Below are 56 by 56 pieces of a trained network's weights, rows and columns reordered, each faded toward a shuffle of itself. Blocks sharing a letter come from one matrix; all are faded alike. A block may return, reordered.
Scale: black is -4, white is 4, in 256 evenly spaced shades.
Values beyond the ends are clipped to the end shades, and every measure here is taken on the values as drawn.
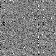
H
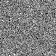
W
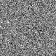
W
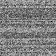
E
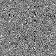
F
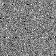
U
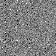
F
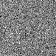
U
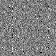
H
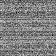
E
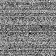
E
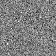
W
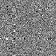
F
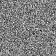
W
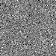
U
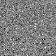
F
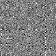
H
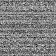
E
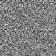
H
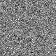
U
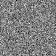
W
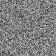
W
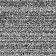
E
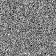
U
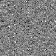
F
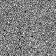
W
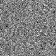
F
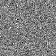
F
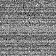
E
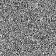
W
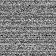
E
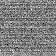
E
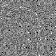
F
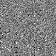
F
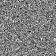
W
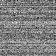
E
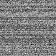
E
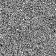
W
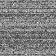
E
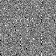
H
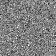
U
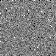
F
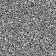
W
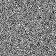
W
